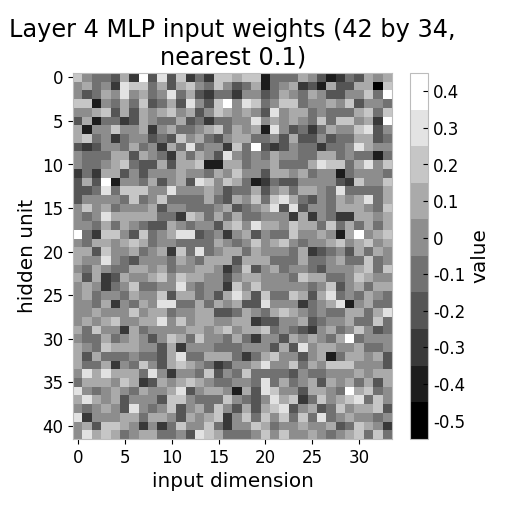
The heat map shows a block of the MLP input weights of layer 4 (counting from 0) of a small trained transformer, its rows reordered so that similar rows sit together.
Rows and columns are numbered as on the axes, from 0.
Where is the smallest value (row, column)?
1, 32
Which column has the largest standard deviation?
20
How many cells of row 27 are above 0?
14
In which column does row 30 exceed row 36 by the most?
17
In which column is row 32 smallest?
27
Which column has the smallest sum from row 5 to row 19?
2
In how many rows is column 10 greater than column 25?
20
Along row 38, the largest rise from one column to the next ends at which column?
6
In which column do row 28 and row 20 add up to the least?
25
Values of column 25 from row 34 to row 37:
-0.1 0.1 0.1 -0.1
